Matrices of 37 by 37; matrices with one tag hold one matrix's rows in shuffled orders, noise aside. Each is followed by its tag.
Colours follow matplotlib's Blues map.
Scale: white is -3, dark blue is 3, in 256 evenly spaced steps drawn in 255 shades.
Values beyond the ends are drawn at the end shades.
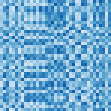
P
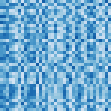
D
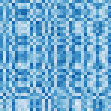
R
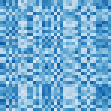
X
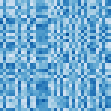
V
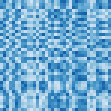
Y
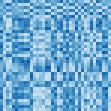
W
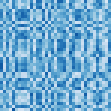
R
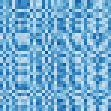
R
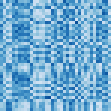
W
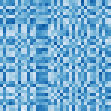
V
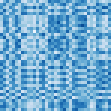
Y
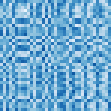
R
